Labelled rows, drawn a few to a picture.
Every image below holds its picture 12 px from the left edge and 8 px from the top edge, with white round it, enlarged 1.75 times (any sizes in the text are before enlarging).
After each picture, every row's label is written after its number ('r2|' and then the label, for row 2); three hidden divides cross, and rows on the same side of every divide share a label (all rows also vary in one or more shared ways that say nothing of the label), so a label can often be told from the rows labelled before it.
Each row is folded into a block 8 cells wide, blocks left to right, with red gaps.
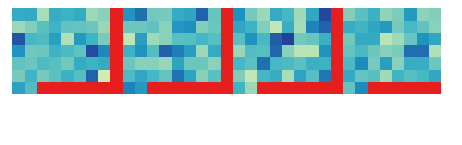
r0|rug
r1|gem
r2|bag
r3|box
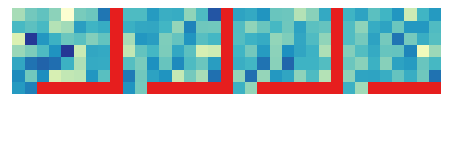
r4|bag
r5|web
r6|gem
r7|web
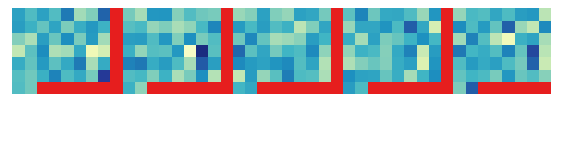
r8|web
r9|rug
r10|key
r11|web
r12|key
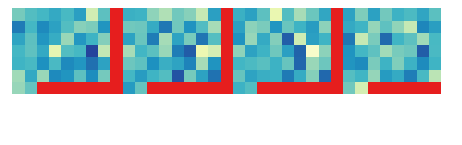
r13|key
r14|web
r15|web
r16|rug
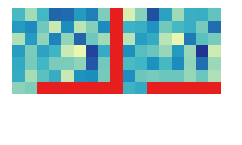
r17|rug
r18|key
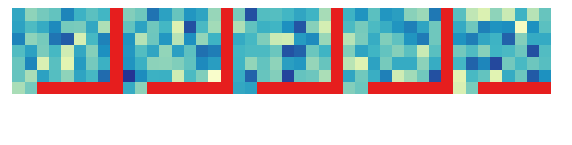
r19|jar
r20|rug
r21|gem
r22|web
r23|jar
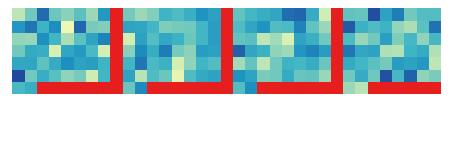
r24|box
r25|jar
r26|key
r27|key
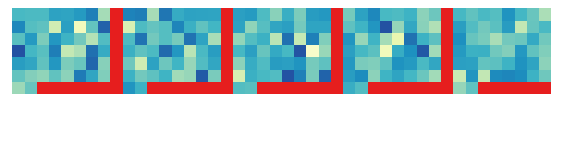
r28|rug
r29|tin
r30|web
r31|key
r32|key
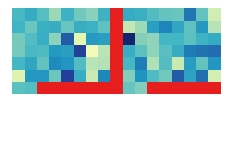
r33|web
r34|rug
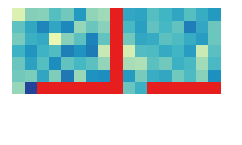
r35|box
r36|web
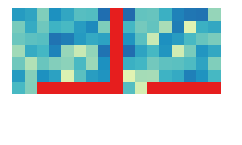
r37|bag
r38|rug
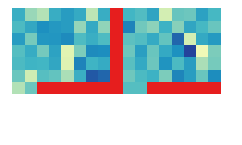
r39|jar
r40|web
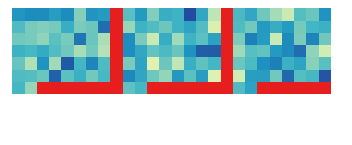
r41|gem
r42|rug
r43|web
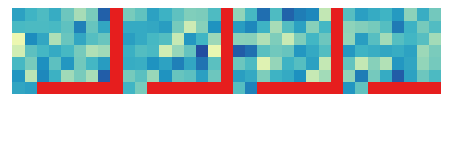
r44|web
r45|key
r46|key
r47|gem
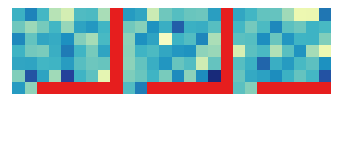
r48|tin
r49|web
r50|web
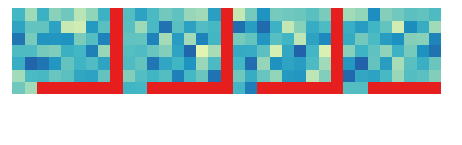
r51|jar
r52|web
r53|box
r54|jar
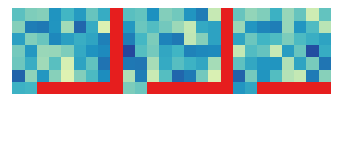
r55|jar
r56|rug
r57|jar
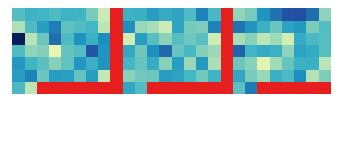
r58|rug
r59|gem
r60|key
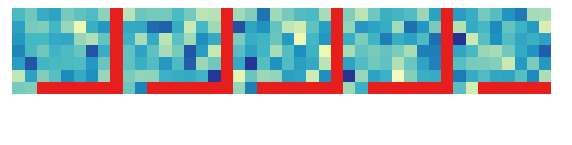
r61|rug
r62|box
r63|box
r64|jar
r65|rug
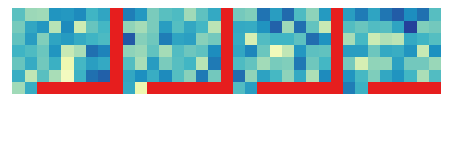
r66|jar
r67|tin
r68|box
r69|gem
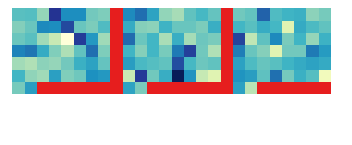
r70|key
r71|gem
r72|rug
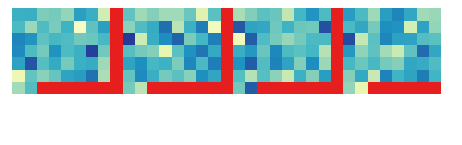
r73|rug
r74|jar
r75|box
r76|rug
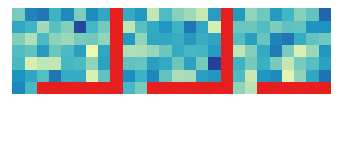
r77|gem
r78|bag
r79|bag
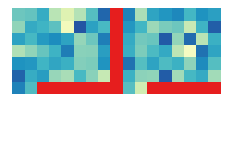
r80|bag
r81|rug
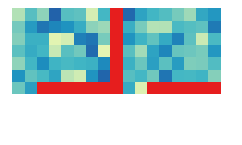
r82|box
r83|tin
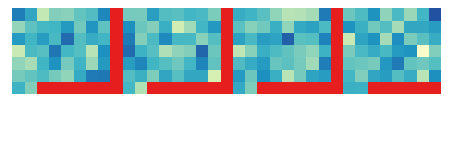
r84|bag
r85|rug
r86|bag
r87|web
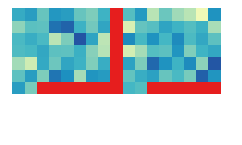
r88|gem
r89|bag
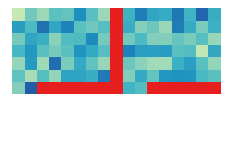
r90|box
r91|gem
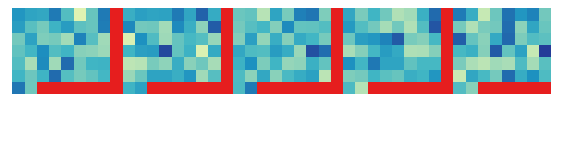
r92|gem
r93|gem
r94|rug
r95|bag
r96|tin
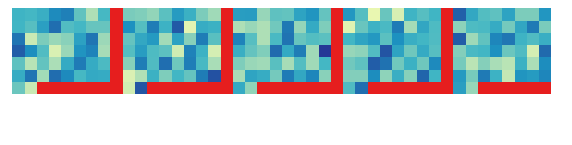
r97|key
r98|box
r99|tin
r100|bag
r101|bag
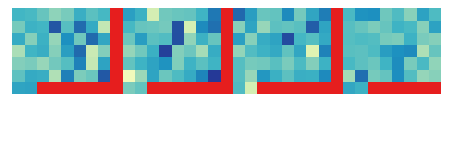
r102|web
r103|bag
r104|bag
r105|gem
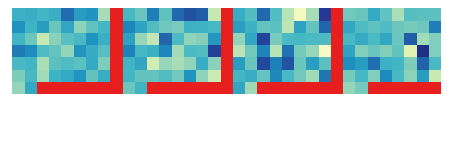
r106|key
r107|rug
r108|web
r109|rug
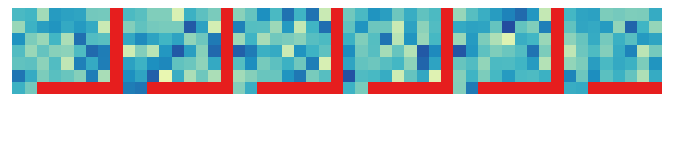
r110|rug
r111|bag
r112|key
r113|rug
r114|key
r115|web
